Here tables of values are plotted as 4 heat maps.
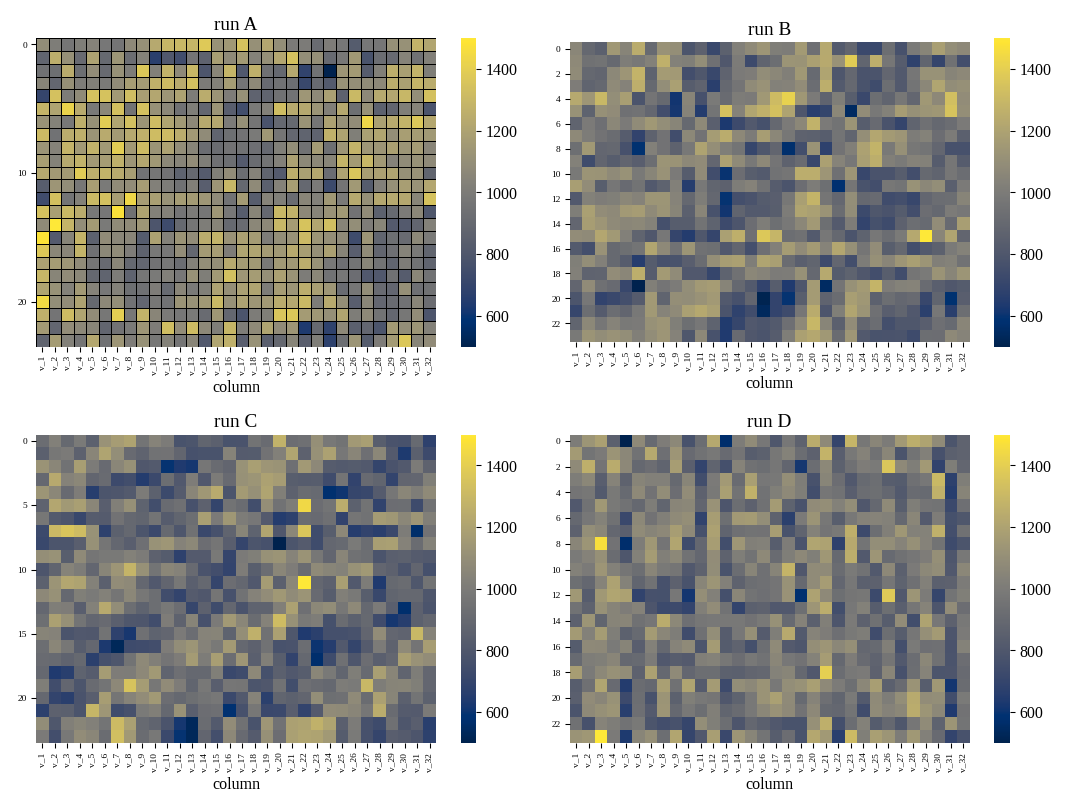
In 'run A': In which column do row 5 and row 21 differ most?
v_2
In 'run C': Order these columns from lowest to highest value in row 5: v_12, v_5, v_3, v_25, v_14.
v_14, v_12, v_5, v_3, v_25
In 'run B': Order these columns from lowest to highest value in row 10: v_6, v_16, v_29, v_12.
v_12, v_16, v_29, v_6
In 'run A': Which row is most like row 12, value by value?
4
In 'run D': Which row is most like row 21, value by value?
20
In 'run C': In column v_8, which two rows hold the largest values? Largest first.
19, 10
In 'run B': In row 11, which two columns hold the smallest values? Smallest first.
v_22, v_10
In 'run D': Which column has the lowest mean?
v_31
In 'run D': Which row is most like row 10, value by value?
15
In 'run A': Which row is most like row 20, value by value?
16
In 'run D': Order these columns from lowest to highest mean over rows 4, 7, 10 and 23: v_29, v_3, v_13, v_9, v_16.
v_13, v_16, v_29, v_9, v_3
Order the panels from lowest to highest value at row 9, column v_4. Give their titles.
run B, run D, run C, run A
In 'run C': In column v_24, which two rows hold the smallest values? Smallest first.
4, 16
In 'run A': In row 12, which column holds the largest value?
v_8
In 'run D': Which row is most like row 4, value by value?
3
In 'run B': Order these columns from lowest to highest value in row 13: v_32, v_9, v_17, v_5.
v_17, v_32, v_9, v_5
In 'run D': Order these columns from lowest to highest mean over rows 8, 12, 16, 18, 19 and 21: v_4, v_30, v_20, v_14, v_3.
v_30, v_14, v_4, v_20, v_3
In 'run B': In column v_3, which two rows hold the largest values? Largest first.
4, 15
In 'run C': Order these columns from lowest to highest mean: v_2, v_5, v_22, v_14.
v_14, v_5, v_2, v_22
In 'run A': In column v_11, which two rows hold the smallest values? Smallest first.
14, 1
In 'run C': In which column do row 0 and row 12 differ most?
v_27
